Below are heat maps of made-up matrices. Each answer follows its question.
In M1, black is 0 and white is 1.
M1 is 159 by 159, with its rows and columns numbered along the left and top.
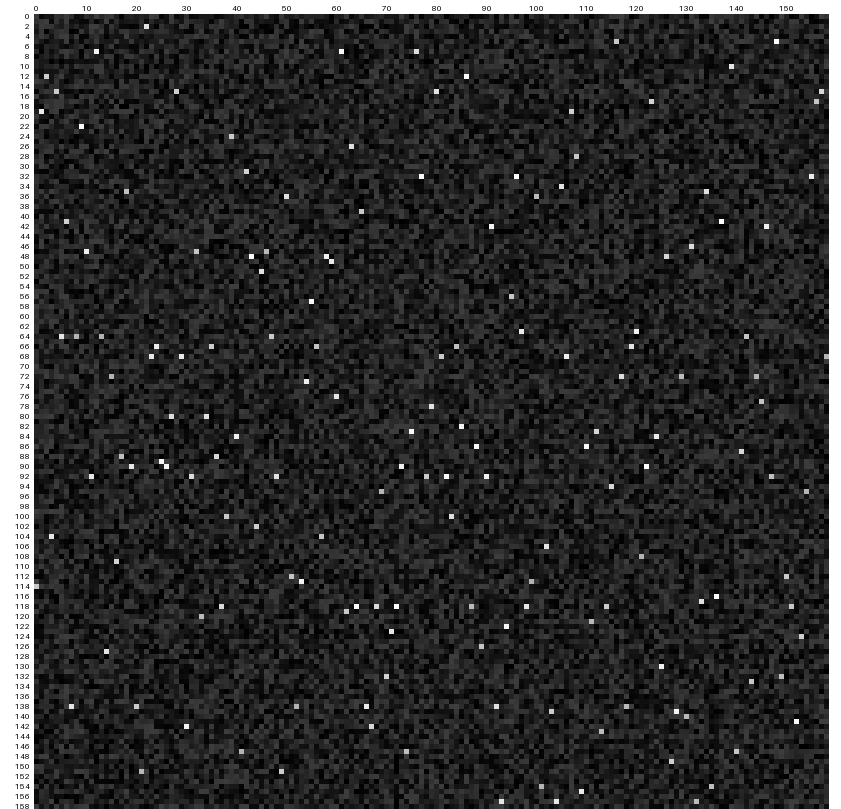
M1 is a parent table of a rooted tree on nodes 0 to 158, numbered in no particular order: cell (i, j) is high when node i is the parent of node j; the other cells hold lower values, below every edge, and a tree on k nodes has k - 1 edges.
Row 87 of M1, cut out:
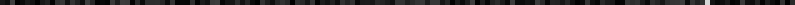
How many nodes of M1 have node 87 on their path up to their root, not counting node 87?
2
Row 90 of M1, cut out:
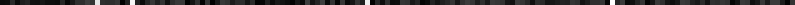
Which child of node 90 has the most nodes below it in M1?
26
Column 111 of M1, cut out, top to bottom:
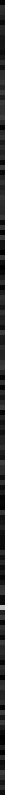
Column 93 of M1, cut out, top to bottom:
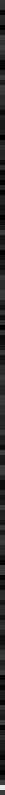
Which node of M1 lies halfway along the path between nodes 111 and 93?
28
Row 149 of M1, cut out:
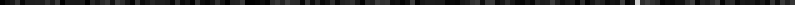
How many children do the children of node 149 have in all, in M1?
1
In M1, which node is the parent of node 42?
31
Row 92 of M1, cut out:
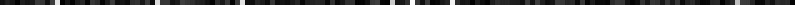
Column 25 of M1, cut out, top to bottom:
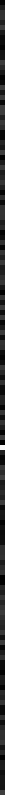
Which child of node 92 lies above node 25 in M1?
48
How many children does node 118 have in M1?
8
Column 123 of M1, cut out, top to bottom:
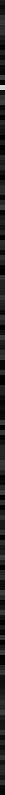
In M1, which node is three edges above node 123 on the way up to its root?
86
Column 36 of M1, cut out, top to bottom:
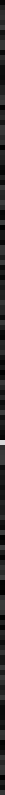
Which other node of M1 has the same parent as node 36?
17
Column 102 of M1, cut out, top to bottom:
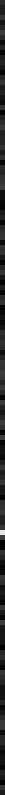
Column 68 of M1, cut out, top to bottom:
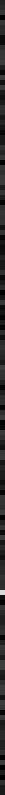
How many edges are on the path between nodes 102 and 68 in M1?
2
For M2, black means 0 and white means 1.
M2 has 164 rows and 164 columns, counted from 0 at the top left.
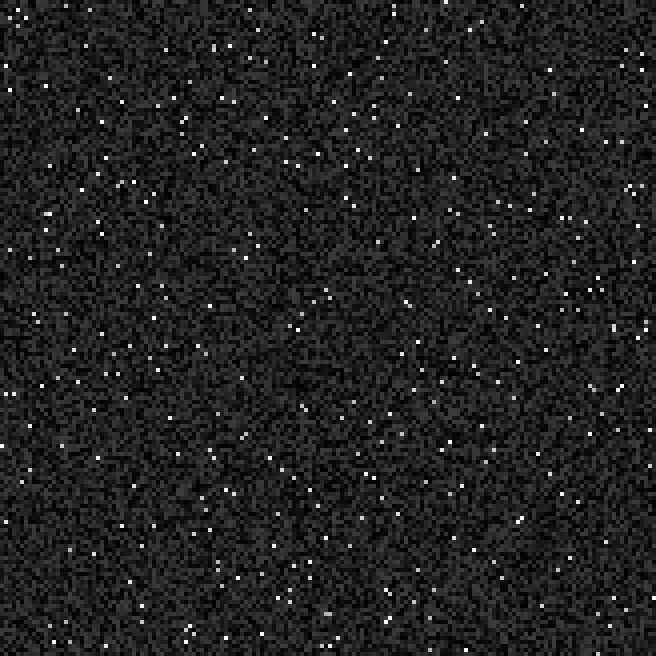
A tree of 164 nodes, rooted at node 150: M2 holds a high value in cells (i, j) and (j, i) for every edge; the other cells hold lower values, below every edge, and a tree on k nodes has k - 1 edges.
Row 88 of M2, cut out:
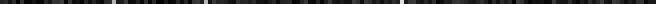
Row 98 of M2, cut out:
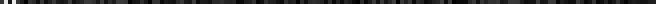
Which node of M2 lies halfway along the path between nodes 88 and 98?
96
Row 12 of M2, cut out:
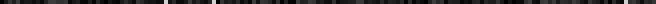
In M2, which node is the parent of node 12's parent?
74
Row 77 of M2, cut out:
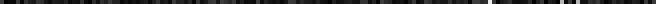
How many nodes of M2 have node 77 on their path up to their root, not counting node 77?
10
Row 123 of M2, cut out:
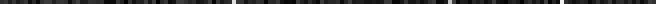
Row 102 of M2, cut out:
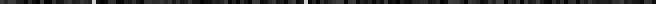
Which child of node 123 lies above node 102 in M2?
112
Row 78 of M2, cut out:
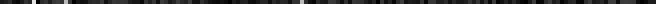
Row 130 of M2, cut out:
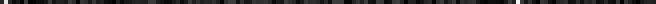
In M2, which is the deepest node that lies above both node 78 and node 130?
16
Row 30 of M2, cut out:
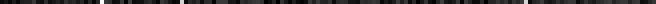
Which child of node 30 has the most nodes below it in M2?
131
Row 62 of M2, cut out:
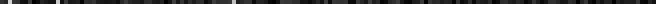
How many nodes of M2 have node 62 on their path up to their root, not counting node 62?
8
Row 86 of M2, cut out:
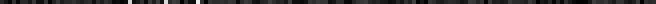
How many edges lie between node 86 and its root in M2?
7
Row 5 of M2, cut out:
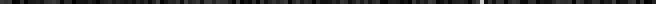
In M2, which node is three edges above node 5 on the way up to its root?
7
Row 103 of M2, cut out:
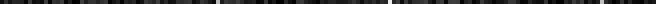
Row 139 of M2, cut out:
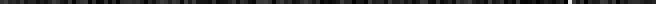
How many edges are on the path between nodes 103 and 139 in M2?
3
